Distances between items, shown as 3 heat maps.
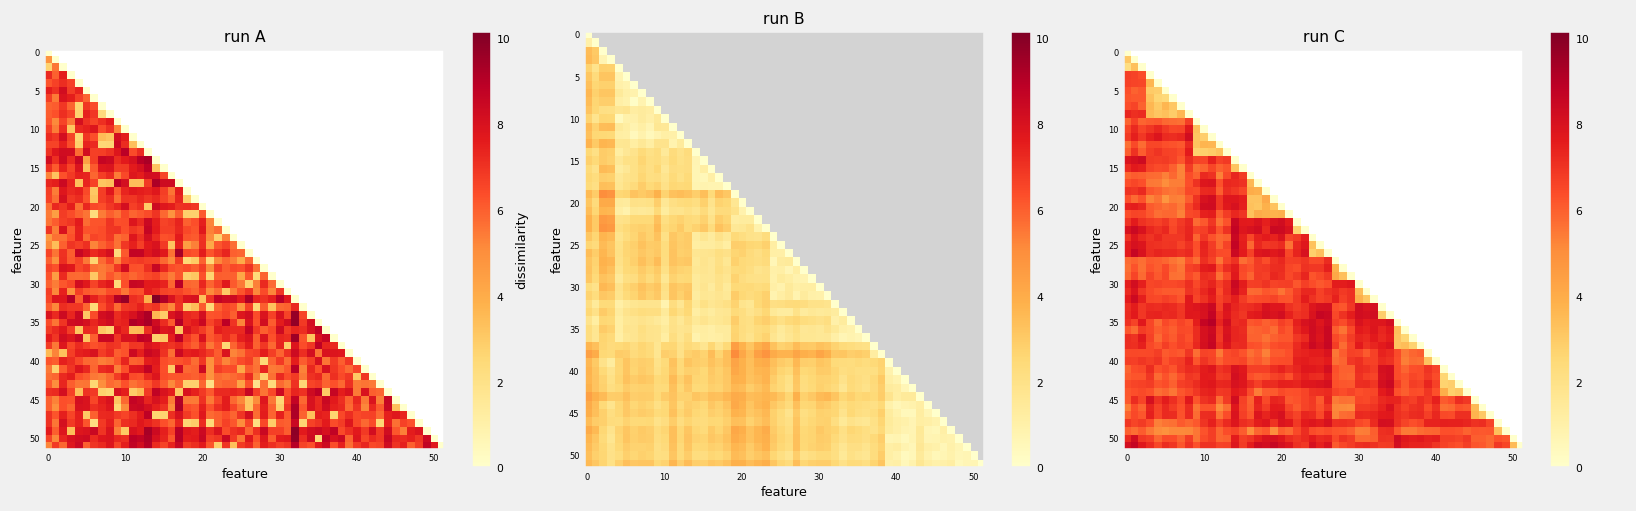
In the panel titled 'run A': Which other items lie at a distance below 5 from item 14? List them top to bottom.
5, 15, 34, 37, 47
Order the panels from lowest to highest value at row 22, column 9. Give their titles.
run B, run C, run A
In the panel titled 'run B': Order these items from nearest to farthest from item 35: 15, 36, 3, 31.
36, 15, 31, 3
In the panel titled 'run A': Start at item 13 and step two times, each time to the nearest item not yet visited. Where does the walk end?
32
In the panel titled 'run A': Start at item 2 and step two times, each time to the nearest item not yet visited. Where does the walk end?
39
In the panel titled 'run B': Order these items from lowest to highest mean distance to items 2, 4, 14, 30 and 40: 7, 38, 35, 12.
35, 12, 7, 38
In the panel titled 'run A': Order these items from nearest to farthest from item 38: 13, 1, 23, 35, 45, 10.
23, 1, 10, 45, 13, 35
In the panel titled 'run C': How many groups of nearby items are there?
16
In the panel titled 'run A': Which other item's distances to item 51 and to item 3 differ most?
49
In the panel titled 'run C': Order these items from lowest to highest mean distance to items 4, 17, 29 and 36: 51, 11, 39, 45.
39, 45, 51, 11
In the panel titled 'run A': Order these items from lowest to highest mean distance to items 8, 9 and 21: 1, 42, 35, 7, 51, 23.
7, 1, 42, 23, 51, 35
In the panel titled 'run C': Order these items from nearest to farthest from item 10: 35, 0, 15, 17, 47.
15, 0, 47, 17, 35
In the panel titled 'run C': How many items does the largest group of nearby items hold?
6
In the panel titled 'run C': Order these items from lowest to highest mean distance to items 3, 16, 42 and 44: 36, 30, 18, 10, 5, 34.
5, 18, 36, 30, 10, 34
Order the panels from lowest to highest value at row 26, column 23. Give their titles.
run B, run A, run C
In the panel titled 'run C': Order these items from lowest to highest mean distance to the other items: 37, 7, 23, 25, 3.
7, 3, 37, 25, 23
